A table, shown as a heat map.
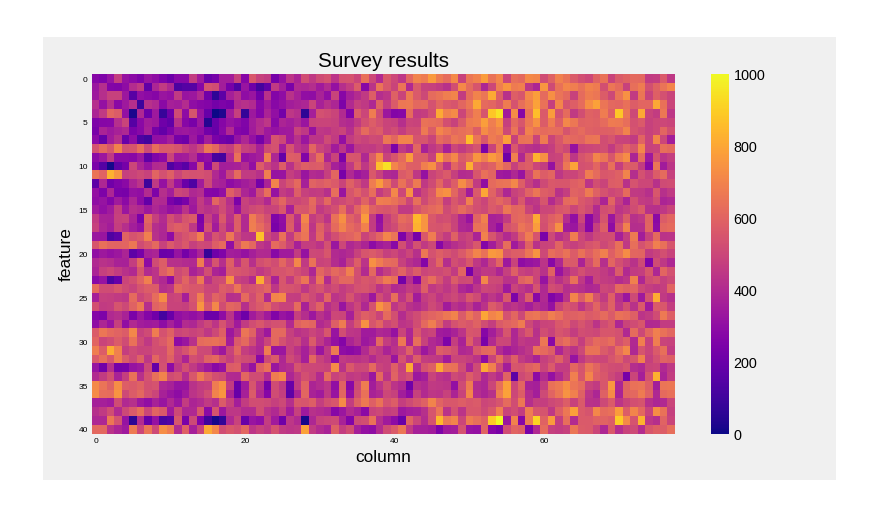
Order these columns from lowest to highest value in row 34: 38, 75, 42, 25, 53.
53, 42, 38, 25, 75
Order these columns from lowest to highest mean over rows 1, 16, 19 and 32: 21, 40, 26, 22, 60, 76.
22, 40, 26, 21, 60, 76
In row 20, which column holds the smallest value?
15
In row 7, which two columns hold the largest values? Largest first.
50, 55
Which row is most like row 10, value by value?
14
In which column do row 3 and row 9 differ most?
55
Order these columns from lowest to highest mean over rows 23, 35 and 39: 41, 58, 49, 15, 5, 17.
41, 15, 5, 17, 49, 58
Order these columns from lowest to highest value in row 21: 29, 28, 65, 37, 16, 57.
57, 65, 28, 16, 29, 37
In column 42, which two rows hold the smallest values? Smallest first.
35, 36
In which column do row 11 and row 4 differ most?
54
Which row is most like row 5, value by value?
20
